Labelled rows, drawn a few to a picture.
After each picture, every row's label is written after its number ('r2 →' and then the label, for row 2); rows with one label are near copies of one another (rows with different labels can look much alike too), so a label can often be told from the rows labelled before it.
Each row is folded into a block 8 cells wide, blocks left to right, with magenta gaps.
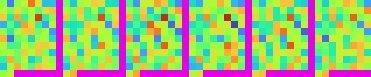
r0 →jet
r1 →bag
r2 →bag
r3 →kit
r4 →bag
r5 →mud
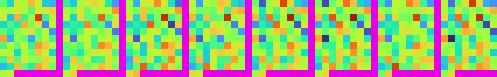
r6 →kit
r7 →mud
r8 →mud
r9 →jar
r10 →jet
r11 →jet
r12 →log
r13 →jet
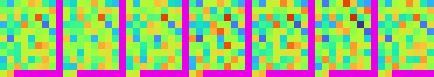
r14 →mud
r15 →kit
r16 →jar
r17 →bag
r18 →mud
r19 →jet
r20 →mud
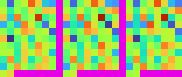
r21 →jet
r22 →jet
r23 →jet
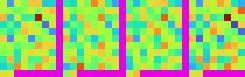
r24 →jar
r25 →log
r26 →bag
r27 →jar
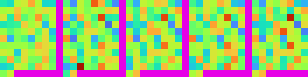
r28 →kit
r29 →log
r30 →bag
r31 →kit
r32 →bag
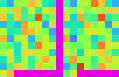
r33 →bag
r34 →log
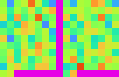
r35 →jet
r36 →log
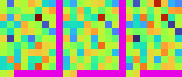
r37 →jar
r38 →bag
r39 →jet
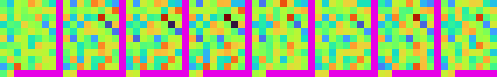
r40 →log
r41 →jar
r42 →jar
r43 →jar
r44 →jet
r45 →jar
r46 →kit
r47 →bag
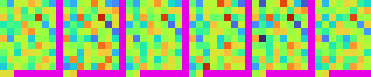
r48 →bag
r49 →kit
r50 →jet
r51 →log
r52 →jet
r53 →jar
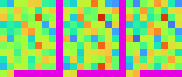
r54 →bag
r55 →kit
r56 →bag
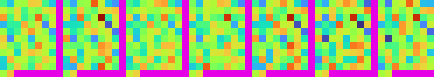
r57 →bag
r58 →kit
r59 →mud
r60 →log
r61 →kit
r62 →mud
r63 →jet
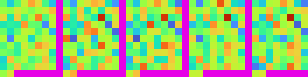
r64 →mud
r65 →bag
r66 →mud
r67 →jet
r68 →kit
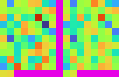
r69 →jar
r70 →jet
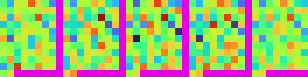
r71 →log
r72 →bag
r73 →jet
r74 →mud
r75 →jet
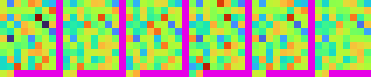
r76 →jar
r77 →mud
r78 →bag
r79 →log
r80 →jar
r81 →mud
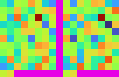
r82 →kit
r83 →jar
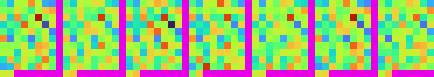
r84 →kit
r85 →bag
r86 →bag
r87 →log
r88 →jar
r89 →kit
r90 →mud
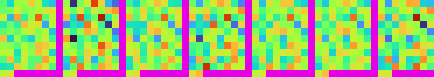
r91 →kit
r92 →jet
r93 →bag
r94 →mud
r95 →jar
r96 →bag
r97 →jar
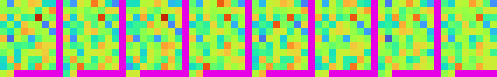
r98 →jar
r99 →log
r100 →kit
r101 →log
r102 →mud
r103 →jar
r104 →jet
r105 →log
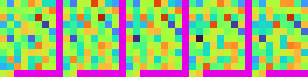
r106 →jar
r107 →jet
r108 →jet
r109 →mud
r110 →mud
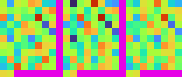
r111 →jar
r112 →jet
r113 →kit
